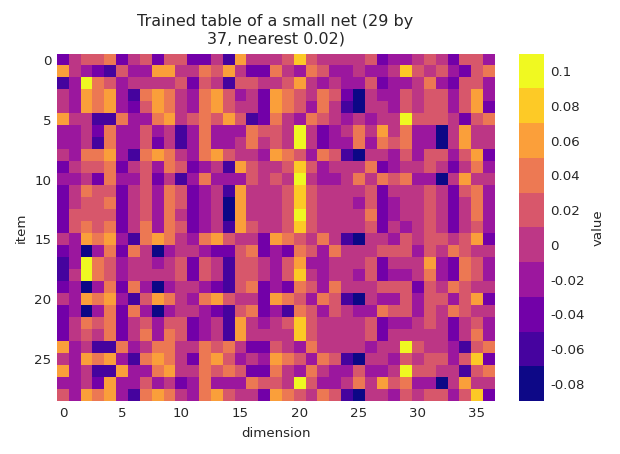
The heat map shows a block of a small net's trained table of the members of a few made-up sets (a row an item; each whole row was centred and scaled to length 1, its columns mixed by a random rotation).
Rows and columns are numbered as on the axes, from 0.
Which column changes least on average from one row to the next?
1
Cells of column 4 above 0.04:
8
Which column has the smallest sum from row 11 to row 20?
14
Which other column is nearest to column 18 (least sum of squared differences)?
13
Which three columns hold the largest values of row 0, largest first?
20, 15, 4
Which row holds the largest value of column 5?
26
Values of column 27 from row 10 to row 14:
0.04 -0.04 -0.04 -0.04 -0.04
